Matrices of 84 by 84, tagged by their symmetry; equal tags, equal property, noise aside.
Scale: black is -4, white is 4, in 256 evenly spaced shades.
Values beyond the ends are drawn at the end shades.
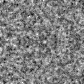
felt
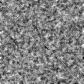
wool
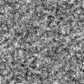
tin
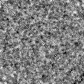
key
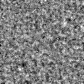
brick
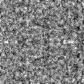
felt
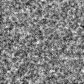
wool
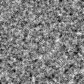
key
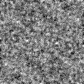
tin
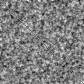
key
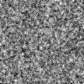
wool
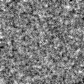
wool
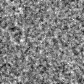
wool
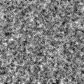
wool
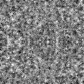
felt
